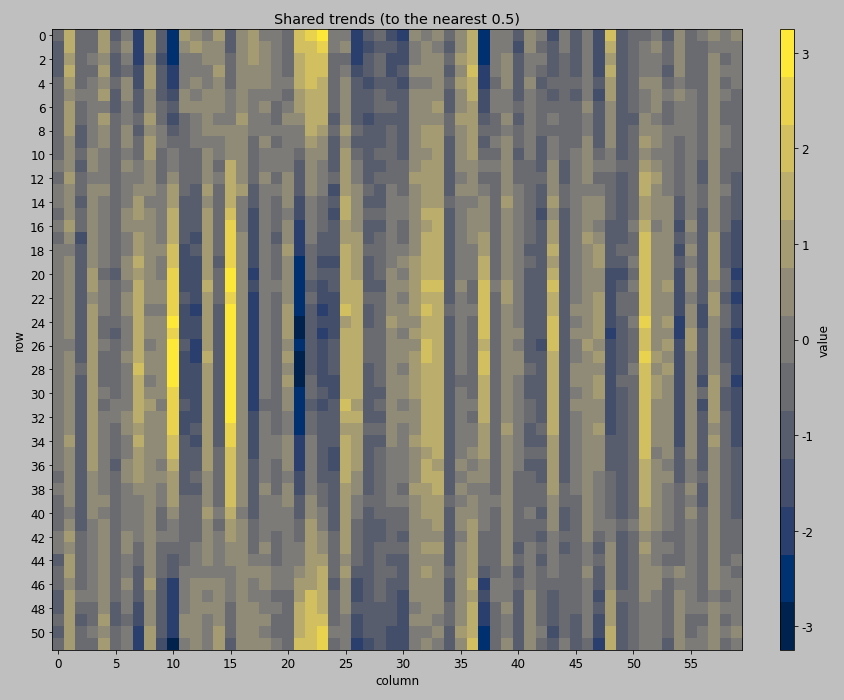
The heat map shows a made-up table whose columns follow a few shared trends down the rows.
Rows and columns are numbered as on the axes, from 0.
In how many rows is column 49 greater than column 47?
9
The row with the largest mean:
21
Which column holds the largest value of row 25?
15
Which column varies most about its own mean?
10
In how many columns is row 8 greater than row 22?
22
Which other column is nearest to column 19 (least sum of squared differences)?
38
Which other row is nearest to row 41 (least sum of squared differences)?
11
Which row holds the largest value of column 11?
0
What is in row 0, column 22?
2.5
